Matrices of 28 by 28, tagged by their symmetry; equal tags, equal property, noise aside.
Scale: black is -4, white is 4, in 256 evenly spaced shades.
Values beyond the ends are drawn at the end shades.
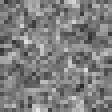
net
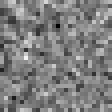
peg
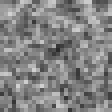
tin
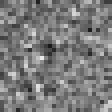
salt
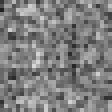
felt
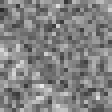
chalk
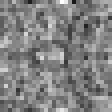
felt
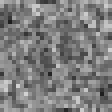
net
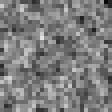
chalk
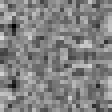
felt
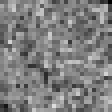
chalk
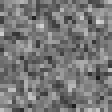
net
